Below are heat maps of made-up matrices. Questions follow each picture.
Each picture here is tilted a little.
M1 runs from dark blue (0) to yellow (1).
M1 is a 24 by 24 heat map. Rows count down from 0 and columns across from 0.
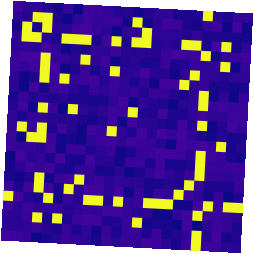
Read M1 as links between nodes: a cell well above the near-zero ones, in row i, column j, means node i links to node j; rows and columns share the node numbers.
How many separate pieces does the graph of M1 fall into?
2
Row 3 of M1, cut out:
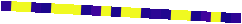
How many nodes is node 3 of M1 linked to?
11
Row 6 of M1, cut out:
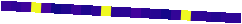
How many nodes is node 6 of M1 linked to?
3
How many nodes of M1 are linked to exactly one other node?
11
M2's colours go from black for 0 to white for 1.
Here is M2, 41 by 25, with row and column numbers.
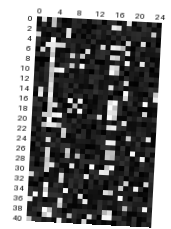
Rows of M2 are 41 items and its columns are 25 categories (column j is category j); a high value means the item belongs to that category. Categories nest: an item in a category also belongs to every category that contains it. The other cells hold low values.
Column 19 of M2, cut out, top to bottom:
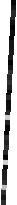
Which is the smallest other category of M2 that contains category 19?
23
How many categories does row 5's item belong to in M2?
8
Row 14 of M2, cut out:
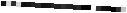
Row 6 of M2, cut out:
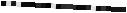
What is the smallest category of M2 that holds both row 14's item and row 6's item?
1
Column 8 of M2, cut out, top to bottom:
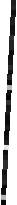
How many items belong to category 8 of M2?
3
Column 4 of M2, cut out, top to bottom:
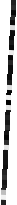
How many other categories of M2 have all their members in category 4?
6
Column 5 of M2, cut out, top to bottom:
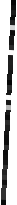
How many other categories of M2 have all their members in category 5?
3
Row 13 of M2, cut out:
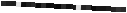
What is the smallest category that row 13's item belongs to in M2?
15
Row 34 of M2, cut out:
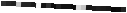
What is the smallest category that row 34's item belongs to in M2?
7
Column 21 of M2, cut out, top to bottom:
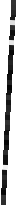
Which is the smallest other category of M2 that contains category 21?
18
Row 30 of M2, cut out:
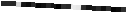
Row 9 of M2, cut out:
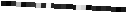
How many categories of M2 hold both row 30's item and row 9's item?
2
